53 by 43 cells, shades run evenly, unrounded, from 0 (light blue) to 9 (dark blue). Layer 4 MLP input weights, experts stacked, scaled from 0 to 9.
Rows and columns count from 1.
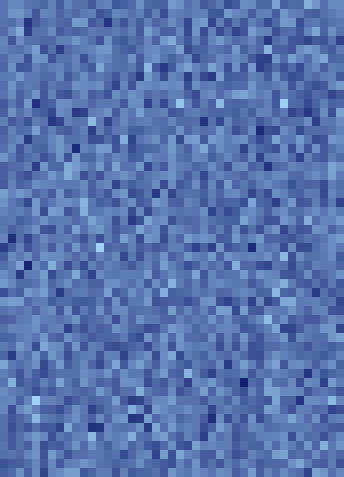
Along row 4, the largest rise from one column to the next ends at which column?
4
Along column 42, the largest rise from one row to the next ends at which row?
46
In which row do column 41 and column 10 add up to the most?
17
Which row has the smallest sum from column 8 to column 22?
49
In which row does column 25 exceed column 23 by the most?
12
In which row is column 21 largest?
8
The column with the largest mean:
33
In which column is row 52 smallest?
38
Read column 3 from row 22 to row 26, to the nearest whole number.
3 5 4 6 5
